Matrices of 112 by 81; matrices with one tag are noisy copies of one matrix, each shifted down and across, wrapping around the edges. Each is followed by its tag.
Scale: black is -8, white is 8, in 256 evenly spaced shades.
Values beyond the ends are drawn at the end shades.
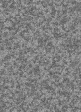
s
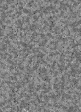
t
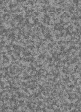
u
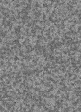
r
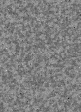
s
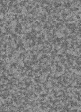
u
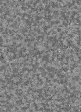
u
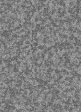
t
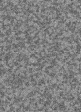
s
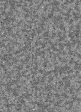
t
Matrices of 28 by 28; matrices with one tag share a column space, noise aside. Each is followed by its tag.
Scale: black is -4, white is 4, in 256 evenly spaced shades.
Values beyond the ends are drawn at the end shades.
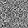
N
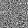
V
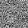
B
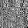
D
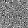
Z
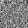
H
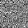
B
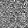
B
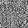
H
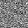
V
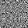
B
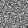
B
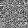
V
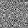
N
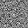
N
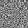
Z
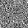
H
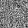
H
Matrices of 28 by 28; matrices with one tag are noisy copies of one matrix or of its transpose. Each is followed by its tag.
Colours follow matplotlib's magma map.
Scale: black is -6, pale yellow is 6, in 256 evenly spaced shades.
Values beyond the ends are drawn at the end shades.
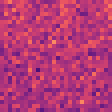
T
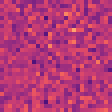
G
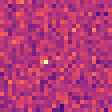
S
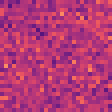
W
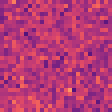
W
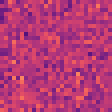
W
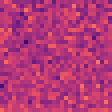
G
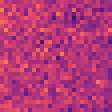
T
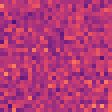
G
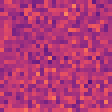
G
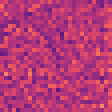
G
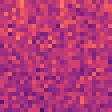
T
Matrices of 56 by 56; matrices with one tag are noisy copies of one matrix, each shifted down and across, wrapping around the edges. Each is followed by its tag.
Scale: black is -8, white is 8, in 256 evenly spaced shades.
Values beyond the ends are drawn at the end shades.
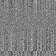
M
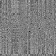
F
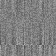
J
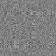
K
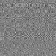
K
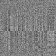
F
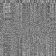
F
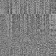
F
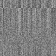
J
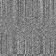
J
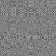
K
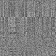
F
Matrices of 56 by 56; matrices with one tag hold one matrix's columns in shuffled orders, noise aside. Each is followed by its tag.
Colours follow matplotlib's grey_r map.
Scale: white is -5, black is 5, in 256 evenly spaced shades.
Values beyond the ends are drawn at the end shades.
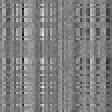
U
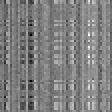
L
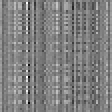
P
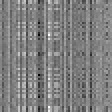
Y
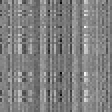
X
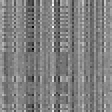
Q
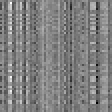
P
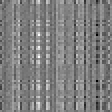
L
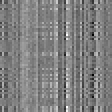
Y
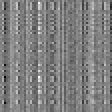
P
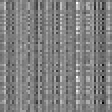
P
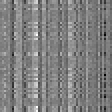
Y
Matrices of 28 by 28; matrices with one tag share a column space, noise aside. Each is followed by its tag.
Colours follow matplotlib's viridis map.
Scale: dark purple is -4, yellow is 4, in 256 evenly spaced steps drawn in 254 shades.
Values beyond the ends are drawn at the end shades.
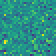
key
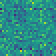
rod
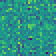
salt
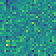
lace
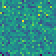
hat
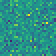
lace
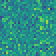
salt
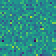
lace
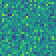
hat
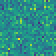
salt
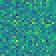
lace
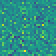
key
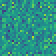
hat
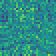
rod
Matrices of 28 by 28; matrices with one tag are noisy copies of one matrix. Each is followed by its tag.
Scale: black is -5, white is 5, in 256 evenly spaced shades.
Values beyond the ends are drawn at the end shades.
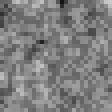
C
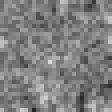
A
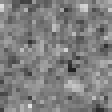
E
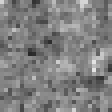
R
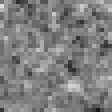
E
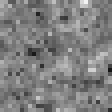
R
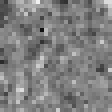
C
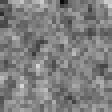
C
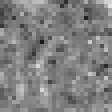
C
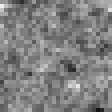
E
